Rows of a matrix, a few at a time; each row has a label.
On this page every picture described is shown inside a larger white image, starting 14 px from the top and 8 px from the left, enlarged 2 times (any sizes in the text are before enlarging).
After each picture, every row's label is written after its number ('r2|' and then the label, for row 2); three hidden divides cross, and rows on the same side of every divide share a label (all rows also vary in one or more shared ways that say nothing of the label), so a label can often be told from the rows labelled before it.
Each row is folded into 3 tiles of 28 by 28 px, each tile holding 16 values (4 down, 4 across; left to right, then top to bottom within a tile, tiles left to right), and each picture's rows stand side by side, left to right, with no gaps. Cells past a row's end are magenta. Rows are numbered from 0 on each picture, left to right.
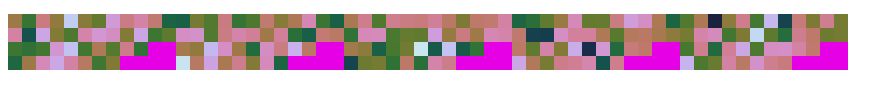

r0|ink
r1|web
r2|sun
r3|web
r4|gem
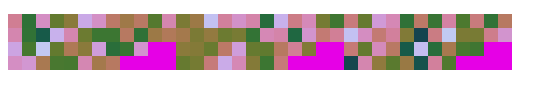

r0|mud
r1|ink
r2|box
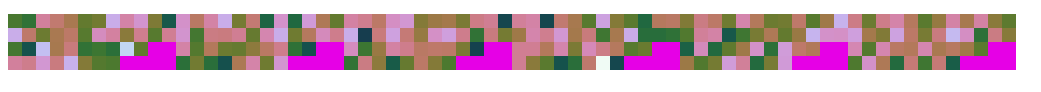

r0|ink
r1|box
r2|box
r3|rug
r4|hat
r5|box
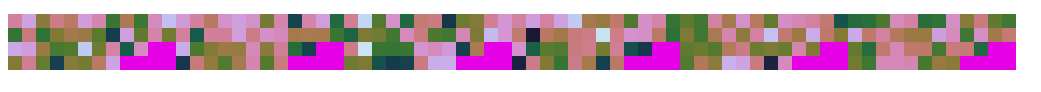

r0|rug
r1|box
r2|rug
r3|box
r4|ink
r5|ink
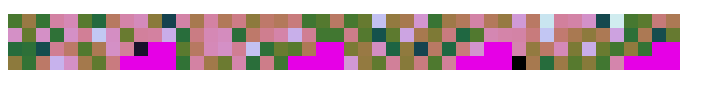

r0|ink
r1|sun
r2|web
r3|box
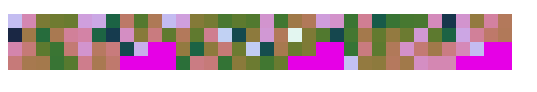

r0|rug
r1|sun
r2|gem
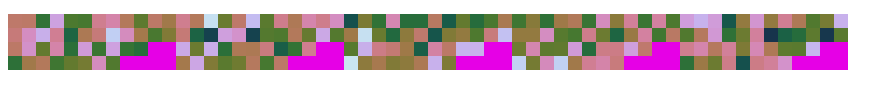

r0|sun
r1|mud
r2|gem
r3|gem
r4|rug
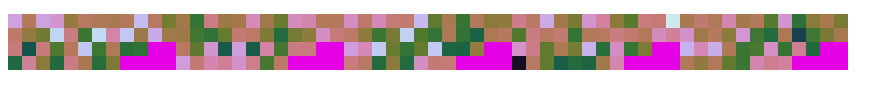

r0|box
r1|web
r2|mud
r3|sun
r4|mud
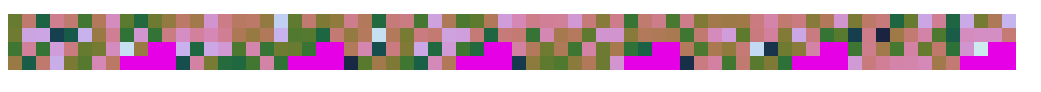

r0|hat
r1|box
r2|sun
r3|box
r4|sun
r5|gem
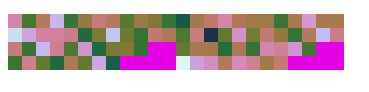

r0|box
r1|web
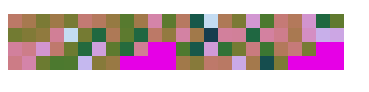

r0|mud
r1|ink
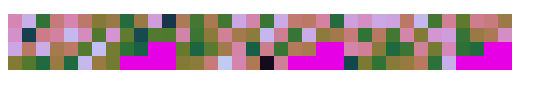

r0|mud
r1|ink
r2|box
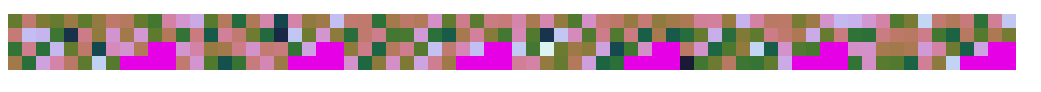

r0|hat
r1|rug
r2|gem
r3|mud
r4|sun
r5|rug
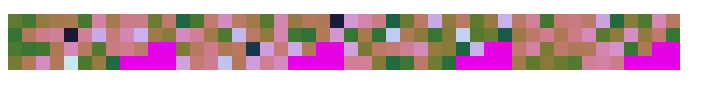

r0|hat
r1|web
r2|rug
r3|rug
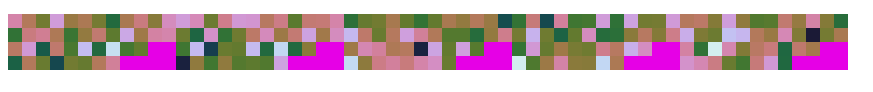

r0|sun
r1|sun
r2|web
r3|gem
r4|mud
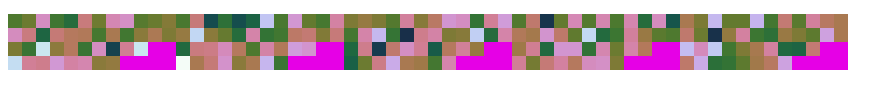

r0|web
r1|gem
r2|hat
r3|gem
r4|mud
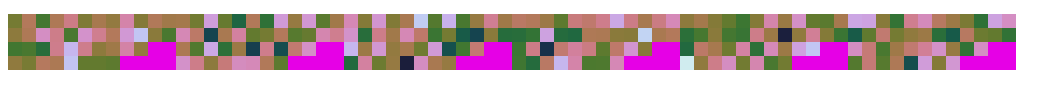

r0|hat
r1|web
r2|mud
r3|hat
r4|gem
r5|rug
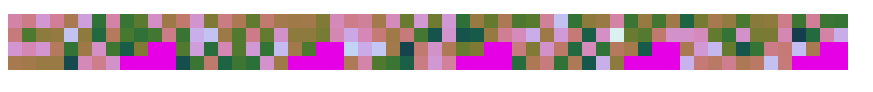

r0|mud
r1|sun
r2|mud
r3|box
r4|web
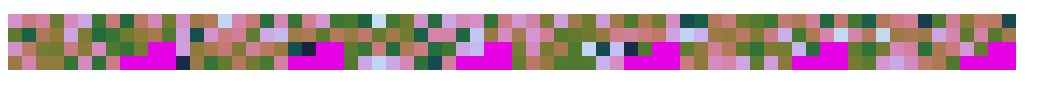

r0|mud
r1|box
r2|ink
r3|sun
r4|ink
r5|ink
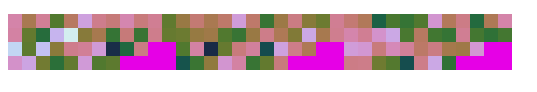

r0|mud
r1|hat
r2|rug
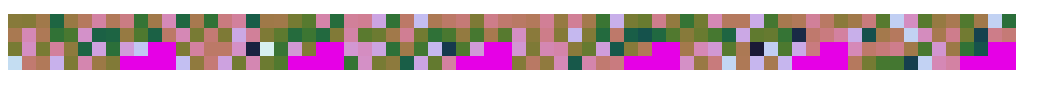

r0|gem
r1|web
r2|mud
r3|mud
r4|web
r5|mud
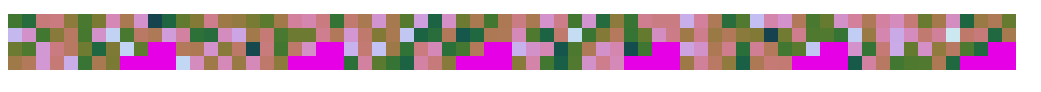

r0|ink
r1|web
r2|mud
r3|mud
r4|rug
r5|box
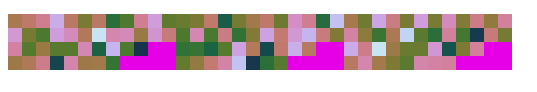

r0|box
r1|hat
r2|mud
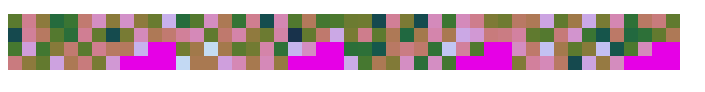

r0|gem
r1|web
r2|hat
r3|mud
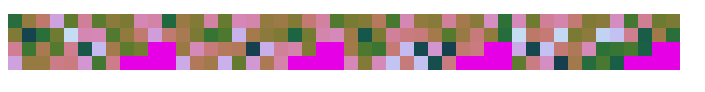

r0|web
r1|web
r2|web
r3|box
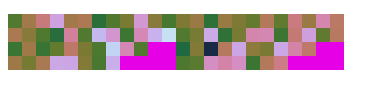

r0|ink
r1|hat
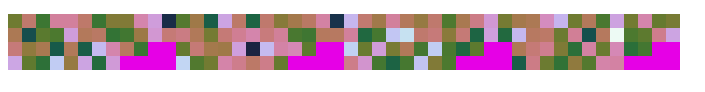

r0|web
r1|web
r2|mud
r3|box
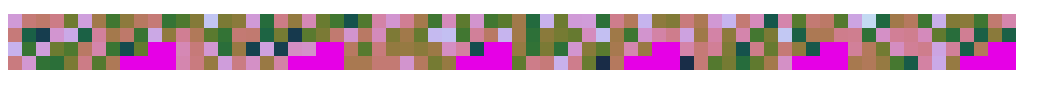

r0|mud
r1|web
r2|ink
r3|ink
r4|box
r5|rug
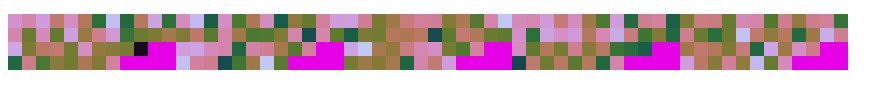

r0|box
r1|rug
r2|rug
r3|box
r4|web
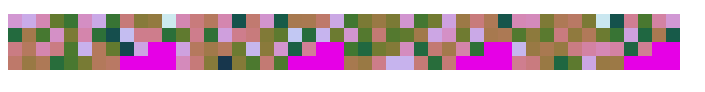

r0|rug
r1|rug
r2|ink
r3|rug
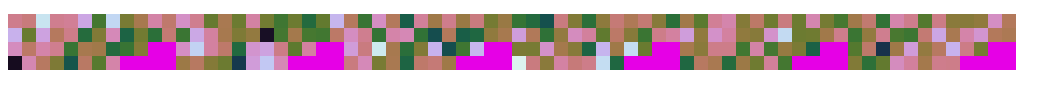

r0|box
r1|rug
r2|mud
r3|web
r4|box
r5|hat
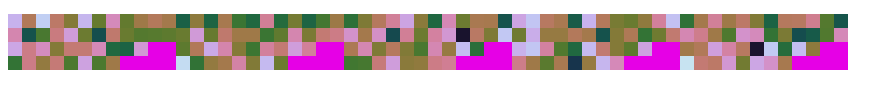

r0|mud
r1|gem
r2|ink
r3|rug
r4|web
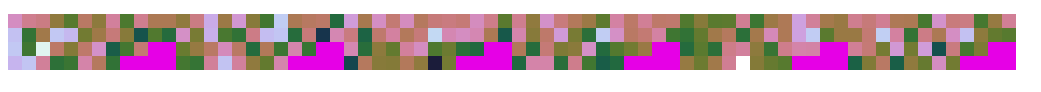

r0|mud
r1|ink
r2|box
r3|box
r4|hat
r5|sun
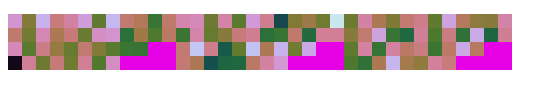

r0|box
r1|rug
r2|hat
